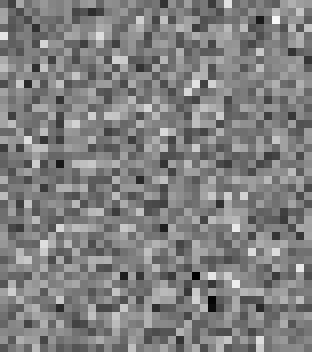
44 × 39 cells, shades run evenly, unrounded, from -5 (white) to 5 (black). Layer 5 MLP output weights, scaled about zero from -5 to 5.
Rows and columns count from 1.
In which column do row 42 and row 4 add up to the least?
23
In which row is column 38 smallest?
34
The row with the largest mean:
39
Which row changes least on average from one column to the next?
42
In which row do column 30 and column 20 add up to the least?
36
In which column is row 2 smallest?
38
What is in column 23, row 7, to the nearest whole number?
-2
